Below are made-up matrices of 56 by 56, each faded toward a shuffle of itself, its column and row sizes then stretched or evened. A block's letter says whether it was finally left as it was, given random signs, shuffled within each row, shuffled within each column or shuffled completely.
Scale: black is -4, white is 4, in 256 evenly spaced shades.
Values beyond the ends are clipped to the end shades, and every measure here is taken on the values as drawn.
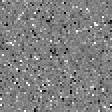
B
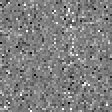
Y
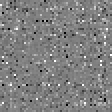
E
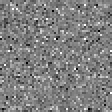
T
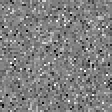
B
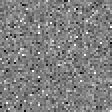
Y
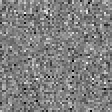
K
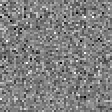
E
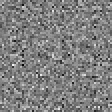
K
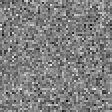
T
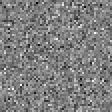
E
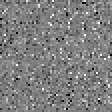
E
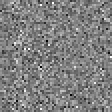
Y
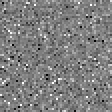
B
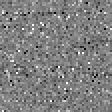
T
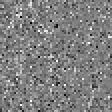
Y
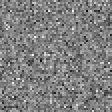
T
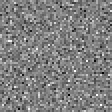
B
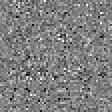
K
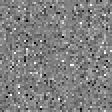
Y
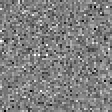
B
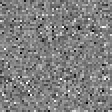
T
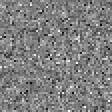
T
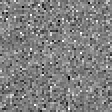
Y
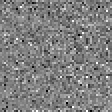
K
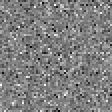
T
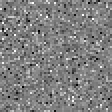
B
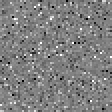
B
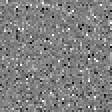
Y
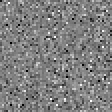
Y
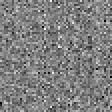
K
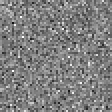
B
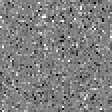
Y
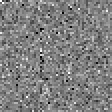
Y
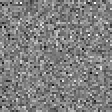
T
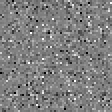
E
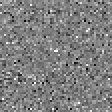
T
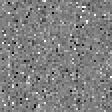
Y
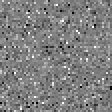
E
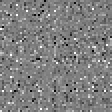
E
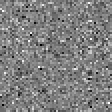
K
